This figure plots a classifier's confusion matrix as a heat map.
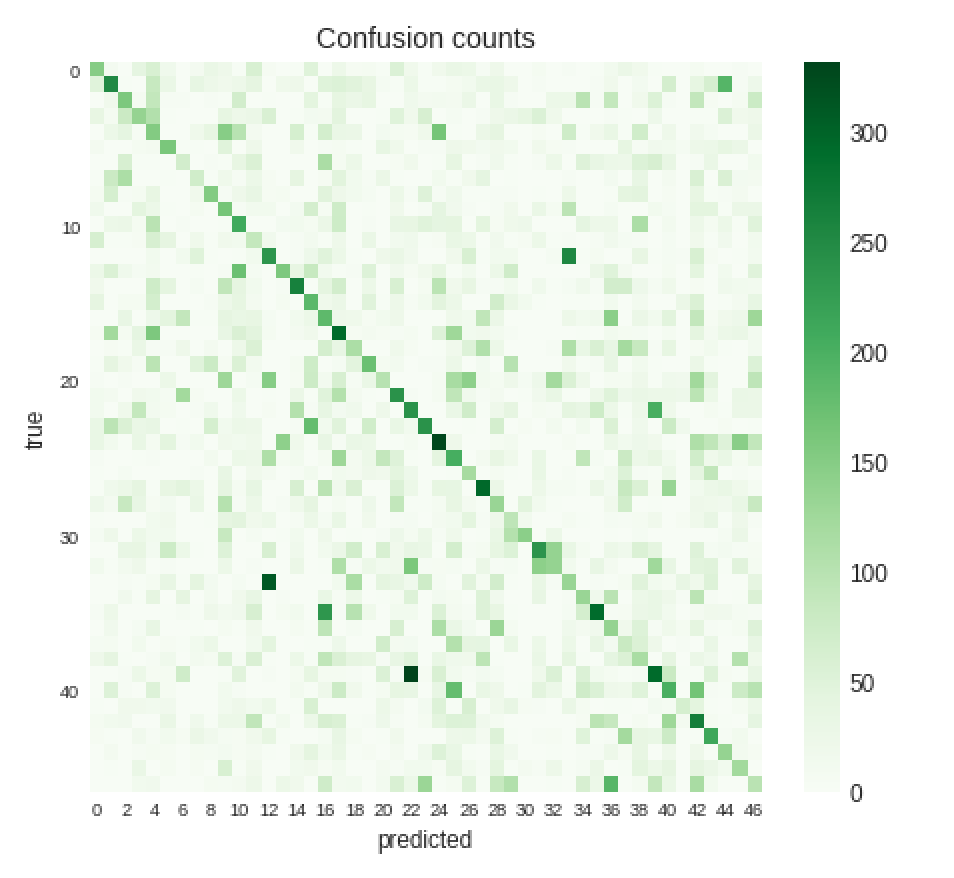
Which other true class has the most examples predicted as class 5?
31
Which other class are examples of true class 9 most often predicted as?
33
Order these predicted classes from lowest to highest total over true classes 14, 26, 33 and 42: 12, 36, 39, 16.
39, 16, 36, 12
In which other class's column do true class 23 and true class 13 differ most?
10
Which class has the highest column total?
42
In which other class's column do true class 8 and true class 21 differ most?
6
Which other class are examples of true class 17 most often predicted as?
4
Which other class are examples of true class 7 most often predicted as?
2
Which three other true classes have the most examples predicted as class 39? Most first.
22, 32, 46
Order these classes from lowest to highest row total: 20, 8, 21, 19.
8, 19, 21, 20
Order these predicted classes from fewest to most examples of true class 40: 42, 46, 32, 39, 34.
39, 32, 34, 46, 42
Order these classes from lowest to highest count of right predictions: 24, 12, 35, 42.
12, 42, 35, 24
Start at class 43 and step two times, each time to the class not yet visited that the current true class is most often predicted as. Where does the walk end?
25
